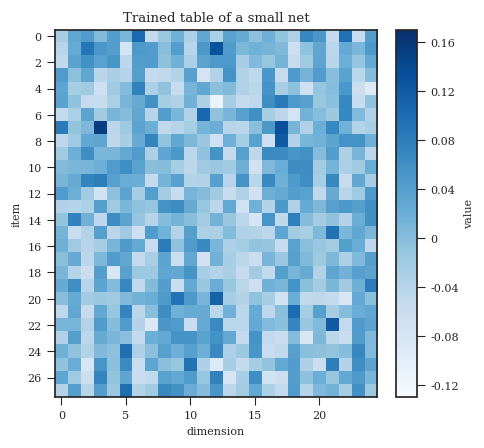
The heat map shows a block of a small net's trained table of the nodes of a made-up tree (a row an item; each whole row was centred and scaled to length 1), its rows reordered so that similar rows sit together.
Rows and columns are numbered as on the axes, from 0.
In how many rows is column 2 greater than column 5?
9
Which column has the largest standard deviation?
12
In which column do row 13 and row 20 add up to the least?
14
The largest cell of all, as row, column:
7, 3
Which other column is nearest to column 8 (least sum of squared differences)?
23
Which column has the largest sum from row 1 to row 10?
6
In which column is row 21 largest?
18
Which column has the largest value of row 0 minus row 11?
22
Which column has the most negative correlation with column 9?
0
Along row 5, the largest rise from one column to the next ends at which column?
16
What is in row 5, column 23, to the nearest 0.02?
-0.06
